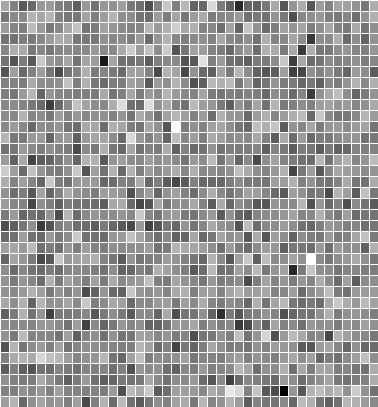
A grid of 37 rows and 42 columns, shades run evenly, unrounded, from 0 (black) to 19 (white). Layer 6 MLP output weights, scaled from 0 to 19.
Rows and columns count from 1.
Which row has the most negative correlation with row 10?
33
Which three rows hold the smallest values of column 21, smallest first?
7, 6, 17
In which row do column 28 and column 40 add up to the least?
26
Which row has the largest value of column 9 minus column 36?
16
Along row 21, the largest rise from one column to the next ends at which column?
28
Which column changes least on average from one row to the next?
11
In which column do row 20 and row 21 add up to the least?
5
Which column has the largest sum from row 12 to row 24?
24
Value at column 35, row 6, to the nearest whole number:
8
